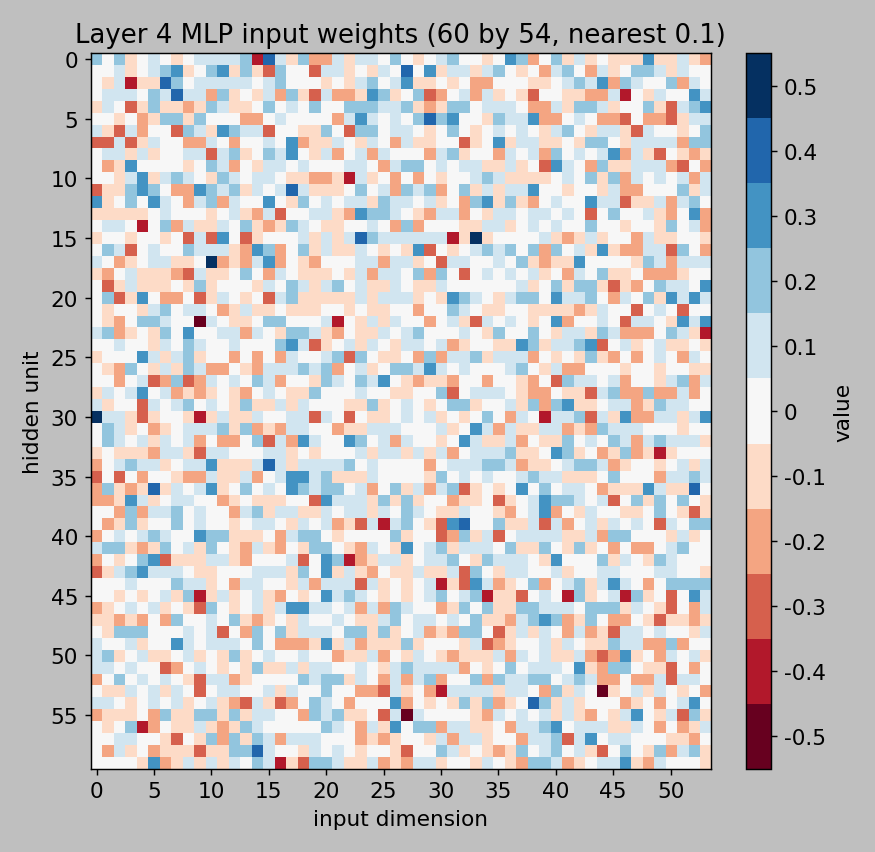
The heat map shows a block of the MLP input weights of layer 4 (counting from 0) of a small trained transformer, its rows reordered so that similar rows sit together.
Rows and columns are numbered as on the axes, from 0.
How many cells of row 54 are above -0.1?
34
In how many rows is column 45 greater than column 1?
27
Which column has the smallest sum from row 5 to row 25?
46
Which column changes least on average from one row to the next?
36
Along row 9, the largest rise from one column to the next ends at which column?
40
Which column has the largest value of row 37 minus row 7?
3
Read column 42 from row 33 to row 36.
-0.1 0.2 -0.1 0.1
